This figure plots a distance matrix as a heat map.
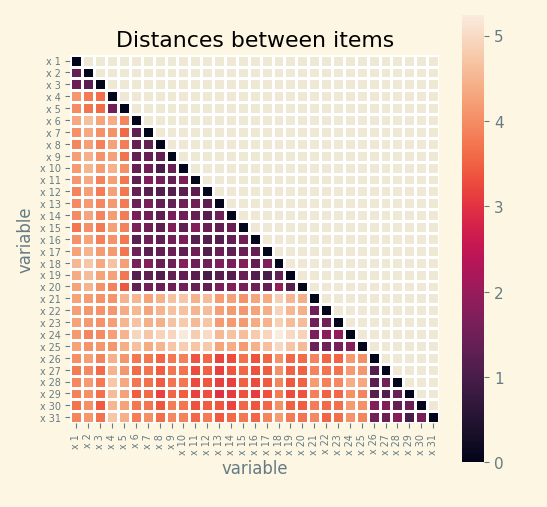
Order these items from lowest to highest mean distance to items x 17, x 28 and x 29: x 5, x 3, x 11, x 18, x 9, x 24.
x 11, x 9, x 18, x 3, x 5, x 24
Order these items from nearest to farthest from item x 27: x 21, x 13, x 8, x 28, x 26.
x 26, x 28, x 13, x 8, x 21
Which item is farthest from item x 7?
x 24
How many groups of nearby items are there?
5
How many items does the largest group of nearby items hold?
15
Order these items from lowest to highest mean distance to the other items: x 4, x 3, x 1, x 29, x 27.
x 29, x 27, x 3, x 1, x 4
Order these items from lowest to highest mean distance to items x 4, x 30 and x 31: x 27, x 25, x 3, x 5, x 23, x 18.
x 27, x 5, x 3, x 23, x 25, x 18
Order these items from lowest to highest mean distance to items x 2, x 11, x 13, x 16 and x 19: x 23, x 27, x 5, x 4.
x 27, x 5, x 4, x 23
